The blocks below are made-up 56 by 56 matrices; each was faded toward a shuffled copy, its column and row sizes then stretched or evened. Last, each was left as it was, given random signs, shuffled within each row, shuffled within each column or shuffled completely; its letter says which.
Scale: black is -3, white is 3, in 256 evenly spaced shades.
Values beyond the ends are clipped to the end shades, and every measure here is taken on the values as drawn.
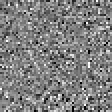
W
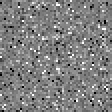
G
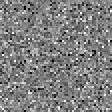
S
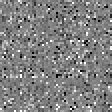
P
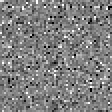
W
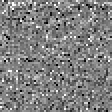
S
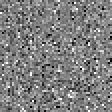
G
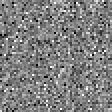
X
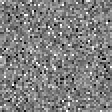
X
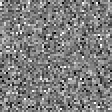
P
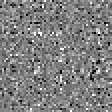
W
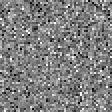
X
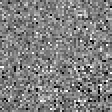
P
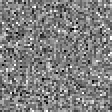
X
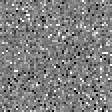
X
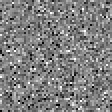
G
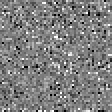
P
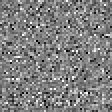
S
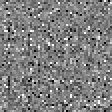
P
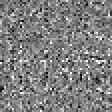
W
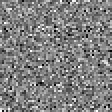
S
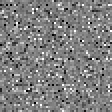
S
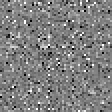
P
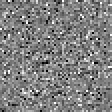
P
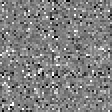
W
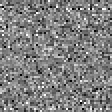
S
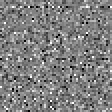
S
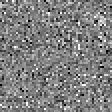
P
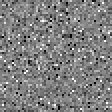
X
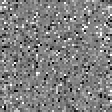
G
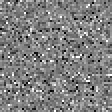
S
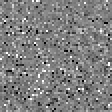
S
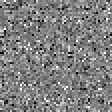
S
